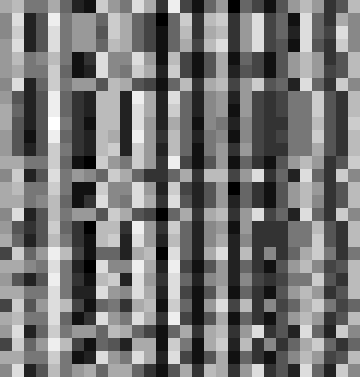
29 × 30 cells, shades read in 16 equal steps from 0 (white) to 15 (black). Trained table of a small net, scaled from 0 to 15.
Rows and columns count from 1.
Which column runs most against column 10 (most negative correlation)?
4
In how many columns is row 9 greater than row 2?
16
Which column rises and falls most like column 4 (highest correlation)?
3
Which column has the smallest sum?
5
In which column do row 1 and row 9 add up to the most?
20
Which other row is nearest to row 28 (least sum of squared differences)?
23
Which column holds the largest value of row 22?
8
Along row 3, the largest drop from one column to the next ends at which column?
26
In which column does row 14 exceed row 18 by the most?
12
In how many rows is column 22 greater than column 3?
13
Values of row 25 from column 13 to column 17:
5 12 1 11 14
